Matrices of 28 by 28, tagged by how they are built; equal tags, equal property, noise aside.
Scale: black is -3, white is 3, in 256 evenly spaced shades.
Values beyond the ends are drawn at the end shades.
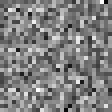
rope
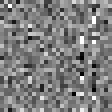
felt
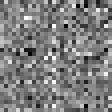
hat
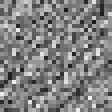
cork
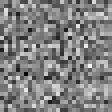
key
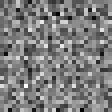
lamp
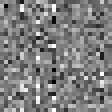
felt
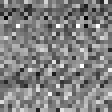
lamp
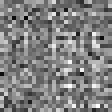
key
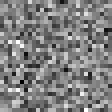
rope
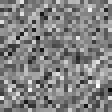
cork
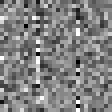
felt
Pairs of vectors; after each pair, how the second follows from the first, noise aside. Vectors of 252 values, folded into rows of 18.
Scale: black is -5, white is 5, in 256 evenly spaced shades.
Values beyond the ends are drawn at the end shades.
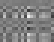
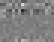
wrapped around, negated, partly zeroed.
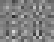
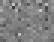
reversed, partly zeroed.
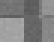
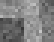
negated.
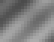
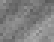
reversed, negated, shrunk.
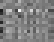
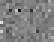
negated, partly zeroed.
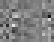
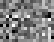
scaled up.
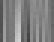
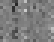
wrapped around, negated, partly zeroed.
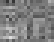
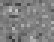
wrapped around, negated, partly zeroed.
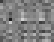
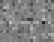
reversed, partly zeroed.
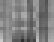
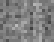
wrapped around, negated, partly zeroed.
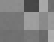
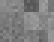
shrunk.
